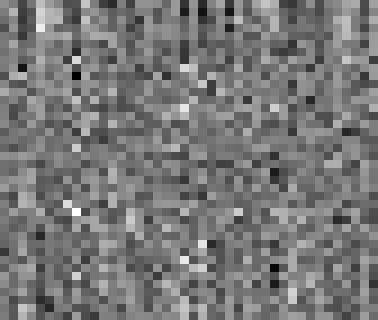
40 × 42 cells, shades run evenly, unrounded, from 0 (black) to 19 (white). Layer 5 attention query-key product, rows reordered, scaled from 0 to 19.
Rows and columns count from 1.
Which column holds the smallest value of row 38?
5
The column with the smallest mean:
24
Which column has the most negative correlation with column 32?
30
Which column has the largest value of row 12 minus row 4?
26
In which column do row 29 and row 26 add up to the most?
19
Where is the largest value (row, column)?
27, 9
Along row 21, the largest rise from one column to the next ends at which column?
41
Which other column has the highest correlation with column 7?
39
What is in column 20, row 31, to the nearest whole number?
10
